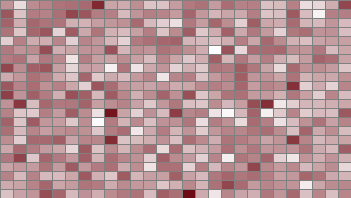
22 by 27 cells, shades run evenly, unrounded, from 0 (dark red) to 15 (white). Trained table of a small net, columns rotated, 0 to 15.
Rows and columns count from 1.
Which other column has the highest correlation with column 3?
18
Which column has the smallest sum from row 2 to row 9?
4
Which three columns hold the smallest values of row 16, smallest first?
9, 23, 5
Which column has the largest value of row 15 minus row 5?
11
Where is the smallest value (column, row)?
15, 22
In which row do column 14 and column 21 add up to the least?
12
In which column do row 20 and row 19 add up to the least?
20
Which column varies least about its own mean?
26
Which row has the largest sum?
13
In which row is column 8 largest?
14
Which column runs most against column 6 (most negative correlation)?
25
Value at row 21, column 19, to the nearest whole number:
6
